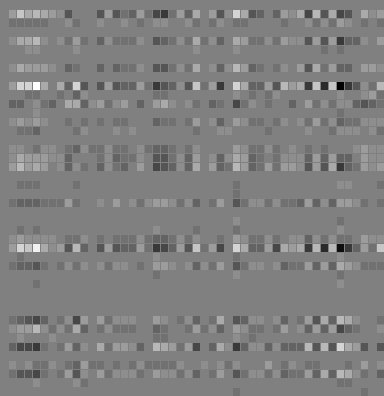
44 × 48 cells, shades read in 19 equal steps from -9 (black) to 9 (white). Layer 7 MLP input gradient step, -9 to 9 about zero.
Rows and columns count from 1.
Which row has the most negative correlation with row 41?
12
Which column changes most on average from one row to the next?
43
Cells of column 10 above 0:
8
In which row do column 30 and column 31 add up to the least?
39
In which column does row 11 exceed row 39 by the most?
30
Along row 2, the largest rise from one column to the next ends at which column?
40
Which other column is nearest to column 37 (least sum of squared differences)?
18
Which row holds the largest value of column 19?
23
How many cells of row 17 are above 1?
2
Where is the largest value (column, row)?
5, 10
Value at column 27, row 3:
-1
